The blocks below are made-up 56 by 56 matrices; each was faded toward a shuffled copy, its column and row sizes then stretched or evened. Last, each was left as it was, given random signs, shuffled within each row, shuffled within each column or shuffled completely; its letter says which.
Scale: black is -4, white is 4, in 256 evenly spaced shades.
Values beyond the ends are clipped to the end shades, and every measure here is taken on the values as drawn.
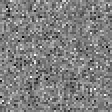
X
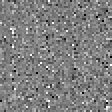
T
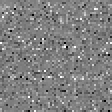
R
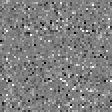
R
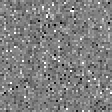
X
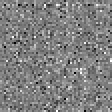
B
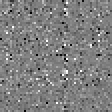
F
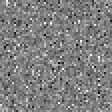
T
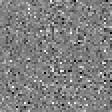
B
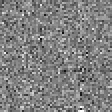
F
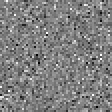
T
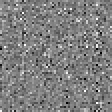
F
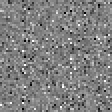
T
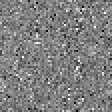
T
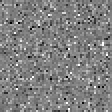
F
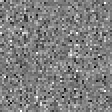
F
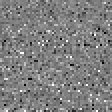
R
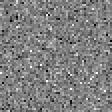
X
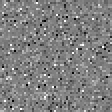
X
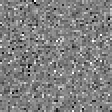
F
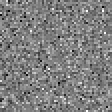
X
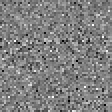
R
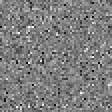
F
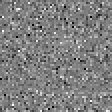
R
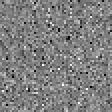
T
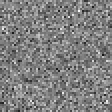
R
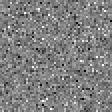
X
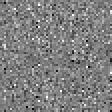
T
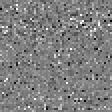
R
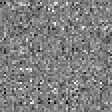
B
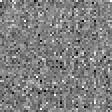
B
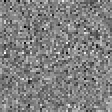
F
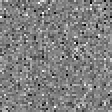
F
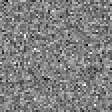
X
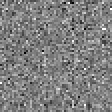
B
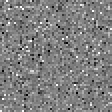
X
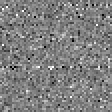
R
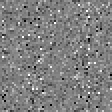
T
